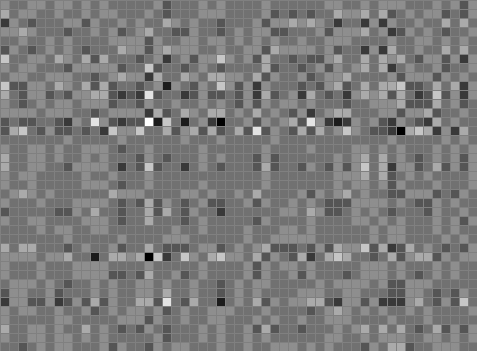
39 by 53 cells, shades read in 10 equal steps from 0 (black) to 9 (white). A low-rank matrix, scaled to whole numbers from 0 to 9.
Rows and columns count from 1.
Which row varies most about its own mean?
14
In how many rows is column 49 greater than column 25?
19
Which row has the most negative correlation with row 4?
39
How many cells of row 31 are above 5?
1
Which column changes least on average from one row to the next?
26
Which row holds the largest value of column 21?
29
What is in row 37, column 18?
4
